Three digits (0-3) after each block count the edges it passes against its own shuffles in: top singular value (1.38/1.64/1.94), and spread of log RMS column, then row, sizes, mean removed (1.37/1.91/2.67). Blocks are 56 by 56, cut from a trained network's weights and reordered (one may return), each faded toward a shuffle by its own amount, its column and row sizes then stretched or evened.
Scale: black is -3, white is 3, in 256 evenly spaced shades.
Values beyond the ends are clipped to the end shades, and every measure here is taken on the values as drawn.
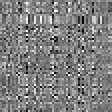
3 3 2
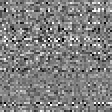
3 1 3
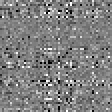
2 2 3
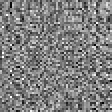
3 2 0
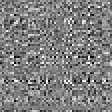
3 1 3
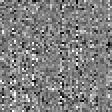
0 3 1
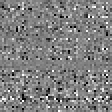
0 2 3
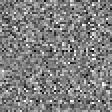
1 1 2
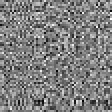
3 1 1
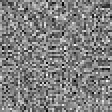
2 1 0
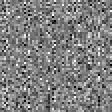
2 3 0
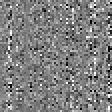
0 3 0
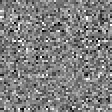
2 1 2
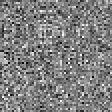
2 1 1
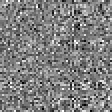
3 1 2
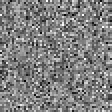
1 0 0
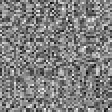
3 0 0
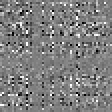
1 3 3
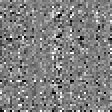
0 3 2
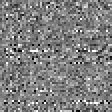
1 1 3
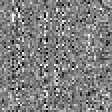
1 3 0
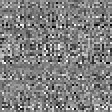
3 1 3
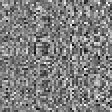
3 2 0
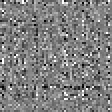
0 3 2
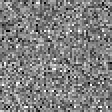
0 0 2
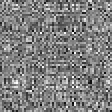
3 1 1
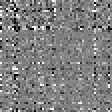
0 3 3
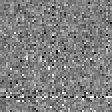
1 1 1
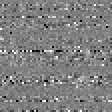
1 0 3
